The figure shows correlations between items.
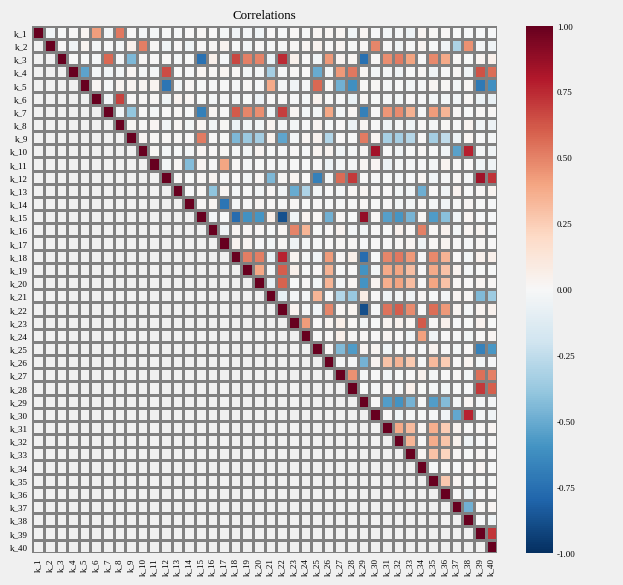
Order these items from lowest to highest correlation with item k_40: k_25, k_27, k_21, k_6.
k_25, k_21, k_6, k_27
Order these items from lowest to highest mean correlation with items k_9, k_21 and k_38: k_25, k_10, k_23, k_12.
k_12, k_23, k_25, k_10
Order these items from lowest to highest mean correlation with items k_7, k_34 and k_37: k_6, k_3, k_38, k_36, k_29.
k_29, k_38, k_6, k_36, k_3
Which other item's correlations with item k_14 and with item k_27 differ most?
k_17
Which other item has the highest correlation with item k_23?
k_34
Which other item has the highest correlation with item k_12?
k_39
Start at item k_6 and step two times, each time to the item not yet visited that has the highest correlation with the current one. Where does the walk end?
k_1
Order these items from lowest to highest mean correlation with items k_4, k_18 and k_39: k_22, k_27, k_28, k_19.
k_19, k_22, k_27, k_28
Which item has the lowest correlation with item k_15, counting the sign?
k_22
